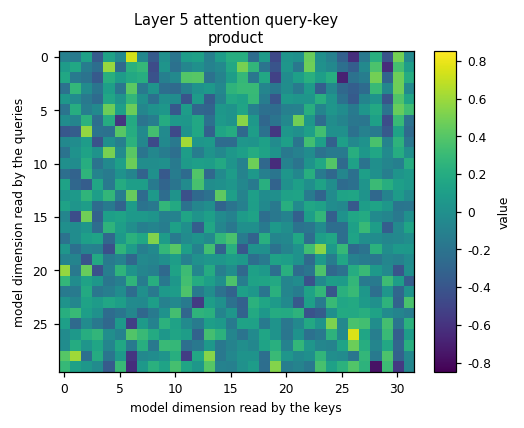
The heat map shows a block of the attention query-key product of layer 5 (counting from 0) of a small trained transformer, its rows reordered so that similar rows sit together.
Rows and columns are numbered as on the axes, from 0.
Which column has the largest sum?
6
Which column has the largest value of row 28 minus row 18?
1
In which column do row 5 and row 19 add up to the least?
2
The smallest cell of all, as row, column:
29, 28
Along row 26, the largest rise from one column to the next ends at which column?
26
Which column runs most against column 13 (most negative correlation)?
30
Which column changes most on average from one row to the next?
23
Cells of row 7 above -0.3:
26
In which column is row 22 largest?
11
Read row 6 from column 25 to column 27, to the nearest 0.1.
-0.1 -0.2 -0.2
